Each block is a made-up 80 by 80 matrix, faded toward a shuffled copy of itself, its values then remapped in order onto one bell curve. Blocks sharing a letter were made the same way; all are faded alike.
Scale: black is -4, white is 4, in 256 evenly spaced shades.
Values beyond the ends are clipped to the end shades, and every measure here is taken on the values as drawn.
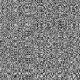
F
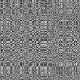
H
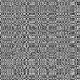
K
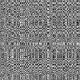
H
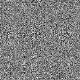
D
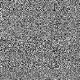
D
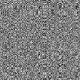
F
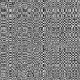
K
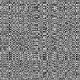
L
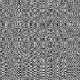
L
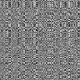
L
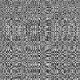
L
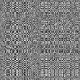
H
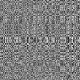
L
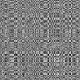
K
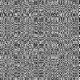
L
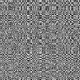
H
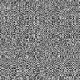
F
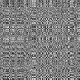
H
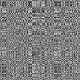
H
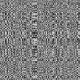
L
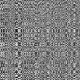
L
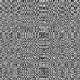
H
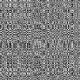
L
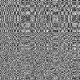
H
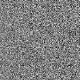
D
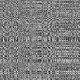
L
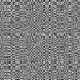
K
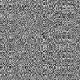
F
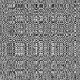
L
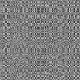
K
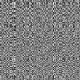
L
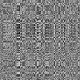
L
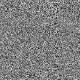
D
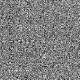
D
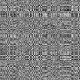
H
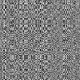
L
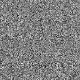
D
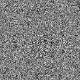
D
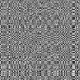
K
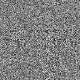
D
